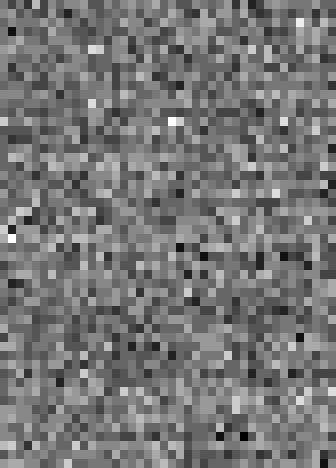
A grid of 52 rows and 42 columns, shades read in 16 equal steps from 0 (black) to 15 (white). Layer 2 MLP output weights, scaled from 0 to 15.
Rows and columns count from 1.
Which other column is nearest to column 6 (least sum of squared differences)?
21
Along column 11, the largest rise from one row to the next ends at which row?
42
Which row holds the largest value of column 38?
3
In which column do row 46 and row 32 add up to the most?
30
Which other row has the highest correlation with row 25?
46
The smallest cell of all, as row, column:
49, 31
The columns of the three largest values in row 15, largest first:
40, 20, 17
